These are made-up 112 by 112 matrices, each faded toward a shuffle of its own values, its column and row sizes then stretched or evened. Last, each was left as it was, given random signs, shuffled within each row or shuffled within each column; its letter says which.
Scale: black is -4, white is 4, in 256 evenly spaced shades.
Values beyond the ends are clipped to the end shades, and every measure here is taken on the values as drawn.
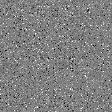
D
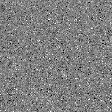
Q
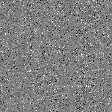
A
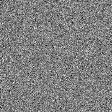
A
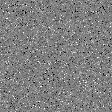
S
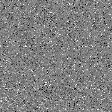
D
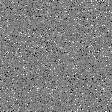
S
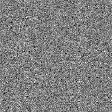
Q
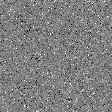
A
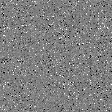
D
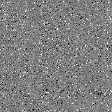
Q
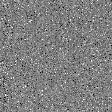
A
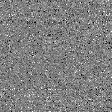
Q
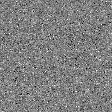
S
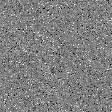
A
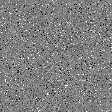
S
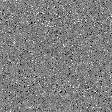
S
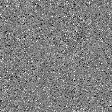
Q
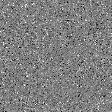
D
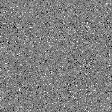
Q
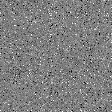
D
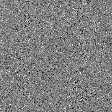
A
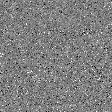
S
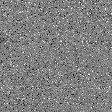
S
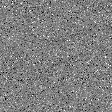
S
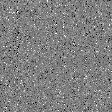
A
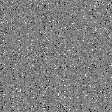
Q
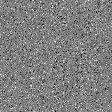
A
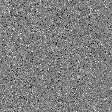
A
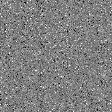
A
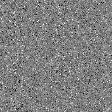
A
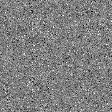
A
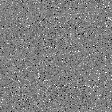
Q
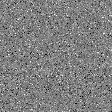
S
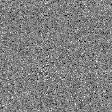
Q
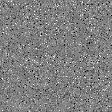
Q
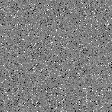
Q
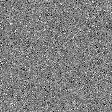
A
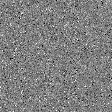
A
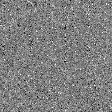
A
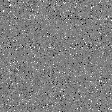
D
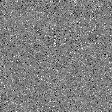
D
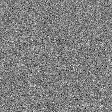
S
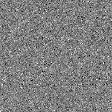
Q
